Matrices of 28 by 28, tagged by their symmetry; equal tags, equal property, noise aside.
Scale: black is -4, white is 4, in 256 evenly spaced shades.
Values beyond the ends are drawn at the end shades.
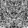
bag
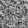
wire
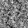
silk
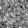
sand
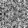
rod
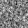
silk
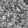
sand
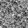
sand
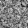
sand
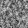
silk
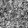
silk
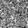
wire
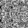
rod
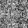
rod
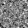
wire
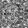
rod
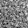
wire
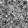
sand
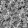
silk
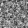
wire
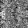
rod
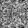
rod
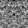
bag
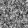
silk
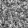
wire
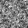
silk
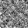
sand
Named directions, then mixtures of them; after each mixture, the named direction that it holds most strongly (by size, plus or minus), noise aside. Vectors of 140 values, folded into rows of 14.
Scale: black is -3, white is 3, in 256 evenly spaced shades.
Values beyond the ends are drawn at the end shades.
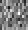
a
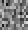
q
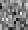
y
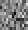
y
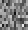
q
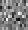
a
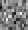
y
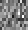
a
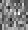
a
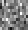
y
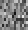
q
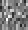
a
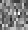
y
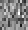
a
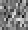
a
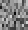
y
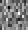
a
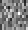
a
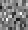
y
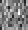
a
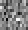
a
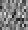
a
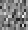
a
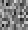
q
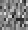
a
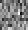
a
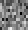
y
